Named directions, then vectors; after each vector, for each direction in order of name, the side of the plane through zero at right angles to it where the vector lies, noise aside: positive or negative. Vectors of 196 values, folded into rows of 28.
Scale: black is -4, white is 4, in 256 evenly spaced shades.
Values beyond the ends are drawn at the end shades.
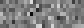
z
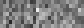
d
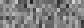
positive, negative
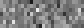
positive, negative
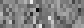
negative, positive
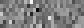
negative, positive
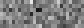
negative, positive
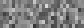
negative, negative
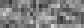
positive, positive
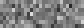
negative, negative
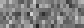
negative, negative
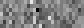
negative, positive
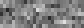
positive, negative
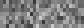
positive, positive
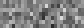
negative, negative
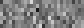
negative, positive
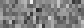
negative, positive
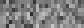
positive, positive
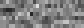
positive, positive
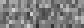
negative, negative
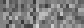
positive, positive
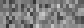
positive, positive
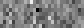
negative, positive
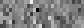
negative, positive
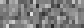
negative, negative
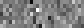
positive, negative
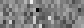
negative, positive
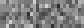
negative, negative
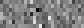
negative, positive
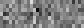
negative, positive
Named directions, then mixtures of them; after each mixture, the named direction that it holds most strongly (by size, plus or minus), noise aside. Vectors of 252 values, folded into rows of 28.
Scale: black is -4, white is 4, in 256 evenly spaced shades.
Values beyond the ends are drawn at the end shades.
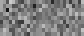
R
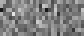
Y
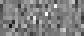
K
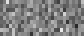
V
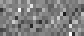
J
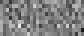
R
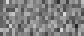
V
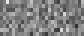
V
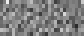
V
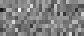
J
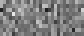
Y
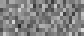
J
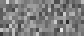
V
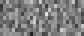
K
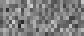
V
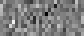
K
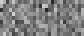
Y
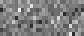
J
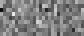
Y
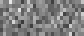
J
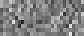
J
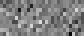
J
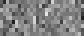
Y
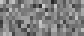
R
